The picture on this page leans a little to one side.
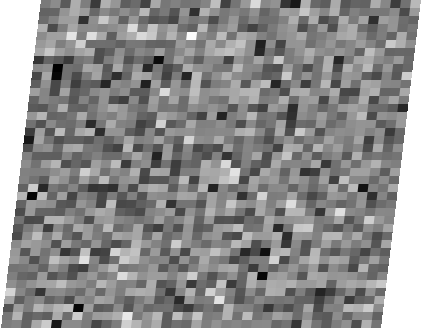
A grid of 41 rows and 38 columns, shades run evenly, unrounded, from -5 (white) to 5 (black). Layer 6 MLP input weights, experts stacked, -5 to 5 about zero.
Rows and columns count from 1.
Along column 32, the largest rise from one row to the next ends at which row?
37
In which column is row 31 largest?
28
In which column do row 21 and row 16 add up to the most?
7
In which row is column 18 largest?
38
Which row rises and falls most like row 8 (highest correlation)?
27
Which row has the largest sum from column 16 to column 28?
39
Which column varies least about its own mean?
15
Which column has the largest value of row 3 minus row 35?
12
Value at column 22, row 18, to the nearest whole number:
1
